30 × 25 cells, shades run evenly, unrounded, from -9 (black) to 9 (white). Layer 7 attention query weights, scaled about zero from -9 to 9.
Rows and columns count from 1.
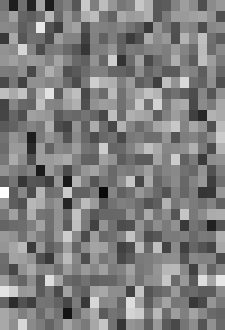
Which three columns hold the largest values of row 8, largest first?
21, 11, 19
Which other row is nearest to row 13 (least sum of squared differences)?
7
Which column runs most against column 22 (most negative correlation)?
13
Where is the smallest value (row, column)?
18, 12
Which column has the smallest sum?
14
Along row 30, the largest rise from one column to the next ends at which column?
15
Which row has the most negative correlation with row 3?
16
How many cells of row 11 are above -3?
20
